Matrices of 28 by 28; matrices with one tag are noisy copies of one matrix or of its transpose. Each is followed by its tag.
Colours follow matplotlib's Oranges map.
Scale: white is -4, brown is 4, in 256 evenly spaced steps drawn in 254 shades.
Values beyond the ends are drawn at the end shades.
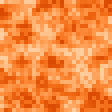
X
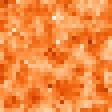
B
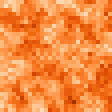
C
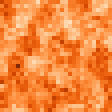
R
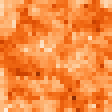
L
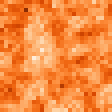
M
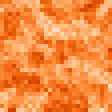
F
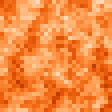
R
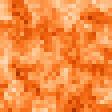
C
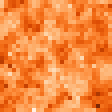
X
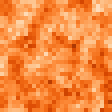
R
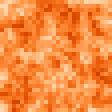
L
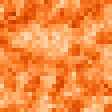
M
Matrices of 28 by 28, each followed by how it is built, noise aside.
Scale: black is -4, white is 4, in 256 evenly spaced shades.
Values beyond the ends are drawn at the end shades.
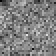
smooth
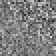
upper triangular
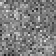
smooth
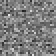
repeating columns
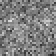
smooth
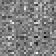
low rank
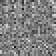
low rank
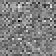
low rank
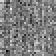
blocks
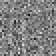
blocks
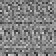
repeating columns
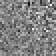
upper triangular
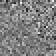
upper triangular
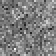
smooth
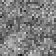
smooth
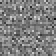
repeating columns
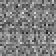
repeating columns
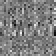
low rank
